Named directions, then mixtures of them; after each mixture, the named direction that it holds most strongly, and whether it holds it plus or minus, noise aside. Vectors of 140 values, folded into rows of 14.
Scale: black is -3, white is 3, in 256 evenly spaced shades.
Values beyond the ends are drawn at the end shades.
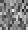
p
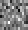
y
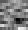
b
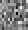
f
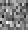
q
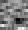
b, plus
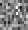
y, minus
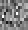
q, minus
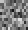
p, minus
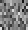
p, plus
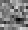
b, plus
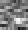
b, minus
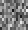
p, minus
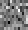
y, minus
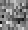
q, plus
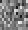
f, plus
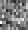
q, minus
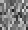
p, minus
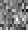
p, plus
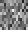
p, plus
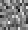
y, plus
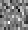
y, plus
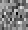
f, plus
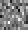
y, plus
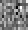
f, plus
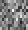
p, plus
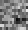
b, plus
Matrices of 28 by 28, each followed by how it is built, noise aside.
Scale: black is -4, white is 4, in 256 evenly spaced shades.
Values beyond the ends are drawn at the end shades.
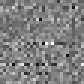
uneven rows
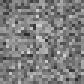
blocks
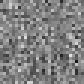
blocks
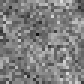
smooth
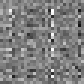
low rank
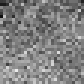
smooth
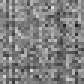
blocks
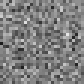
blocks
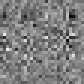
low rank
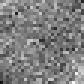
smooth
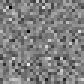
uneven rows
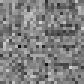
blocks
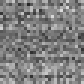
blocks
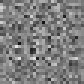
low rank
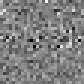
uneven rows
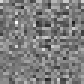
low rank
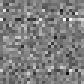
uneven rows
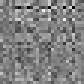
low rank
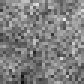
smooth
